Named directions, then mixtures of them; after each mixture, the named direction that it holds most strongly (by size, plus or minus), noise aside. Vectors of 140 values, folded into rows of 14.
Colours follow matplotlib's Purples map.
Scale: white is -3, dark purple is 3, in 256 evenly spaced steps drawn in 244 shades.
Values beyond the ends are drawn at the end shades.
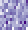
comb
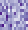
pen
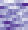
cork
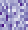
pen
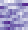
cork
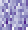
comb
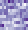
cork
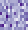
pen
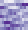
cork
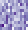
pen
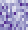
pen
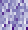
comb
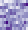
cork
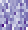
comb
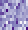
comb
